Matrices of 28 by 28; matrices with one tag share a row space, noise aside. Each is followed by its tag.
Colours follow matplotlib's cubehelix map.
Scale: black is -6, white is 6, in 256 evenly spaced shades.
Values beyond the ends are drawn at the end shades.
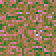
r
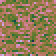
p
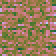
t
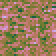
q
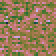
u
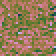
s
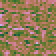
u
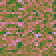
r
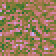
p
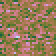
p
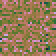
t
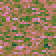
q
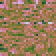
u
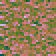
u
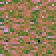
u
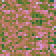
s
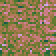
t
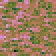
q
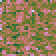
p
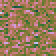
u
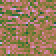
p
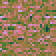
t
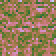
s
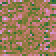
t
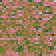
r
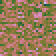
r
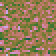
u
